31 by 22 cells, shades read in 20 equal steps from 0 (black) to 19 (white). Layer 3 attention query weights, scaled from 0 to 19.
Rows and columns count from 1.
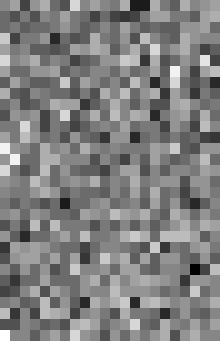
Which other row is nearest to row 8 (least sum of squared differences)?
11
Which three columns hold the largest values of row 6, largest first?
21, 1, 13
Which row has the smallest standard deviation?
3
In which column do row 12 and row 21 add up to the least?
5
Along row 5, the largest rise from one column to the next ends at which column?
16
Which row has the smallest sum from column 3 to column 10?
19
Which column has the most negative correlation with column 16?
7
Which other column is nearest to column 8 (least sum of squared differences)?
17
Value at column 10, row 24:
9
